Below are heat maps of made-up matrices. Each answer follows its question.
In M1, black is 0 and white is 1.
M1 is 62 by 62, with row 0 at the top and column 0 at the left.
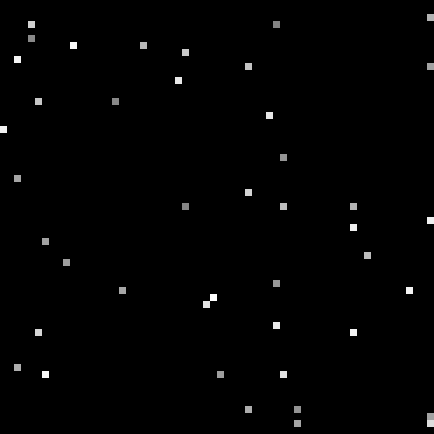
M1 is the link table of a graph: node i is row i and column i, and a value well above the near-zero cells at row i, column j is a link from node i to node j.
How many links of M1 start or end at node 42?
3
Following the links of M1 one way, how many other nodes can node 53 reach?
7
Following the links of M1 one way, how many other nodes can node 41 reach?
5
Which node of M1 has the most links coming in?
node 61
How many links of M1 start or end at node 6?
4
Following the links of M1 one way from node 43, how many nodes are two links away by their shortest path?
3
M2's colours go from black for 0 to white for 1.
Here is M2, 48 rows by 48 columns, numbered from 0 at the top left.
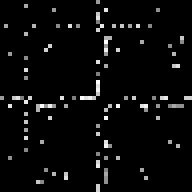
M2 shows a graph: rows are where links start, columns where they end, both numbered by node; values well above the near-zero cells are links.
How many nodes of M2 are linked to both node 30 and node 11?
0
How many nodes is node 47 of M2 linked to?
1
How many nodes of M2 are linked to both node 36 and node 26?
2
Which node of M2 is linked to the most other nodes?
node 24
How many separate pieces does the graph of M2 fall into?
3
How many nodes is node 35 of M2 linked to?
3
